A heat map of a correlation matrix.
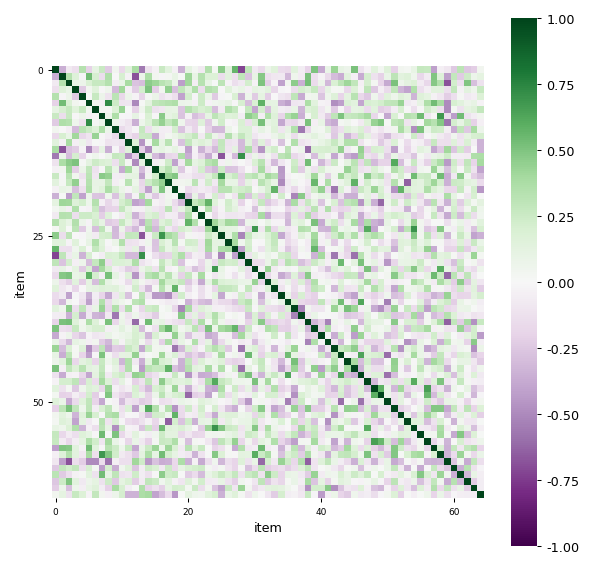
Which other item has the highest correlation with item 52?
18
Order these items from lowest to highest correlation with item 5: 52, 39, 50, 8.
39, 50, 52, 8
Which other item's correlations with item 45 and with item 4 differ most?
17
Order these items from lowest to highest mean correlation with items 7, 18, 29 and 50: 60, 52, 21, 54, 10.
60, 21, 10, 54, 52
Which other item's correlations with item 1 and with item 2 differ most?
43
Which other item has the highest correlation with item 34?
59
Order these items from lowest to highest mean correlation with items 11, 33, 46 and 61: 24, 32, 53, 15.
24, 53, 15, 32
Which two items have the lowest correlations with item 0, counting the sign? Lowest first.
28, 13
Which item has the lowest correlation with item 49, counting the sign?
20
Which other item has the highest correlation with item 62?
2
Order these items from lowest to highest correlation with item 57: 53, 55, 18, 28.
53, 55, 18, 28
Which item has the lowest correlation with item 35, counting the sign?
50
